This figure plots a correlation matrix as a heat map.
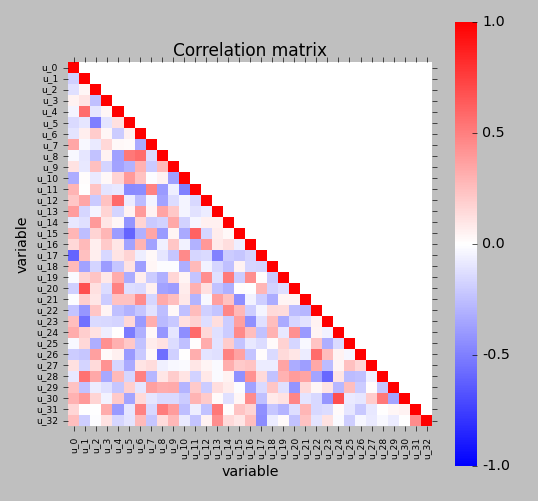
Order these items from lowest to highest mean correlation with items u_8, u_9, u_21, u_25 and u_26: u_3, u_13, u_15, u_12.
u_15, u_12, u_3, u_13
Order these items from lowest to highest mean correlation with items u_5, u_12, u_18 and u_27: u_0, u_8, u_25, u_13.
u_13, u_8, u_0, u_25
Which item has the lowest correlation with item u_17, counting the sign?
u_0
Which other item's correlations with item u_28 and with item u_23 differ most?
u_1
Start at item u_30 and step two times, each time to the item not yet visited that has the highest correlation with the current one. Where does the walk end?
u_11
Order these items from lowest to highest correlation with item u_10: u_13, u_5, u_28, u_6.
u_13, u_28, u_6, u_5
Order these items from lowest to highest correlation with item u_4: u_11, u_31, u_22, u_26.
u_31, u_22, u_11, u_26
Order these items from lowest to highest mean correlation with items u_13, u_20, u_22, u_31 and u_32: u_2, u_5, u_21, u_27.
u_5, u_27, u_2, u_21
